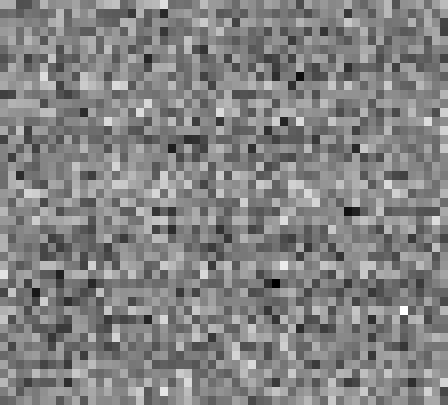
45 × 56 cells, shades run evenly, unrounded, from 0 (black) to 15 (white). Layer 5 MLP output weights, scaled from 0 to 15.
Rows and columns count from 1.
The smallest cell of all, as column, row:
35, 32
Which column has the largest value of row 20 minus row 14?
28
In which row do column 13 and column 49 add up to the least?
34
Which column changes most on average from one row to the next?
6
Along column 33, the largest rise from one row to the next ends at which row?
21
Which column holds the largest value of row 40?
30
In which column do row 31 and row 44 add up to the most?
46
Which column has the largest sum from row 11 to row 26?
56
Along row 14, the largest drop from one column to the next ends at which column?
36
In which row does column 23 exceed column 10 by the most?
39
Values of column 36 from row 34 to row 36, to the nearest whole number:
6 6 11
